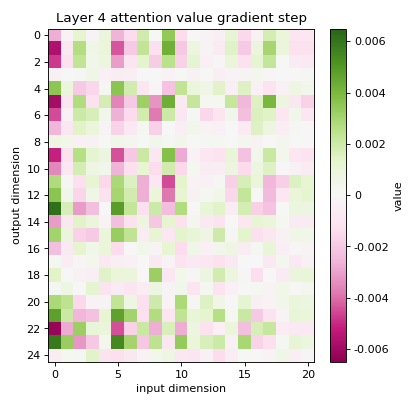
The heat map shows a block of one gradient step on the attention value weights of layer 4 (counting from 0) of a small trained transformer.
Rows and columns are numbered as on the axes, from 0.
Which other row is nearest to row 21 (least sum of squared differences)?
23
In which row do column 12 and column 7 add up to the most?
5
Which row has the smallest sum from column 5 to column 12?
22
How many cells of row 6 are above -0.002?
17
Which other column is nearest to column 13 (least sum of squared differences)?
12
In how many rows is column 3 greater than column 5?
15
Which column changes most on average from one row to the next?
0
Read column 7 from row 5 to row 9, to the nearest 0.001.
0.003 0.002 0 0 0.002
